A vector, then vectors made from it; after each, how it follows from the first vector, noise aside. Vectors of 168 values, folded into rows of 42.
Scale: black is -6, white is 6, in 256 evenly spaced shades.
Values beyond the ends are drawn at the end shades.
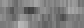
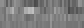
negated, partly zeroed.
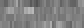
negated, partly zeroed.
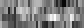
reversed, negated, scaled up.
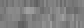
negated, shrunk.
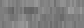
shrunk.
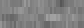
reversed, negated, shrunk.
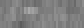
negated, shrunk.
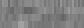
shrunk.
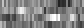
reversed, negated, scaled up.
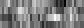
reversed, negated, scaled up.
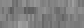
shrunk.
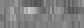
negated, partly zeroed.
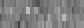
negated, partly zeroed.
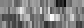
reversed, negated, scaled up.
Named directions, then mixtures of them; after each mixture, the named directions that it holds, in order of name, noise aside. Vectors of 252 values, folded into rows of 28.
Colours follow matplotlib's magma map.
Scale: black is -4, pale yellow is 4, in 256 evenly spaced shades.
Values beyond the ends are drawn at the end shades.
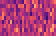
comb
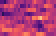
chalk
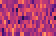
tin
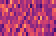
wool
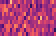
wool.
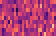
comb, tin.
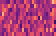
comb, wool.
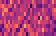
wool.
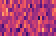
chalk, wool.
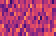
wool.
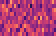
wool.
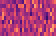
comb.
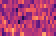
chalk, tin.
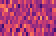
wool.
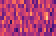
comb.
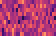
tin.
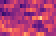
chalk.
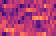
chalk, tin.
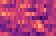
chalk.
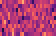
tin.
